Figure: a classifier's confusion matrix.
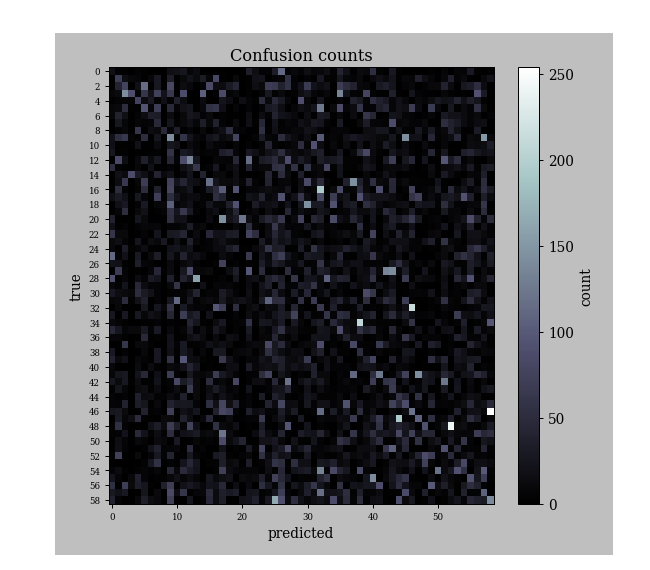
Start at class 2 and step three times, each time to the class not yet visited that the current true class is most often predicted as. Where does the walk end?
46
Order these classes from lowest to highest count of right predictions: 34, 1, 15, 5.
34, 1, 5, 15
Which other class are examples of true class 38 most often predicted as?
24
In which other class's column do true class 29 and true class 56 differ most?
49
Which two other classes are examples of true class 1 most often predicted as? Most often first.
16, 27
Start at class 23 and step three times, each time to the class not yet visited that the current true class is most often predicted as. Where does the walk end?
12
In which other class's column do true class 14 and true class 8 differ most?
3
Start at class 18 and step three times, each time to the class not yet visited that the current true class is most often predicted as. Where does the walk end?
11
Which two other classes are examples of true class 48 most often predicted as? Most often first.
52, 27
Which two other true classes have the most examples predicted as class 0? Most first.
25, 28
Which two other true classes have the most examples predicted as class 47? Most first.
41, 17
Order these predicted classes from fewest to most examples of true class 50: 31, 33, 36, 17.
33, 31, 36, 17
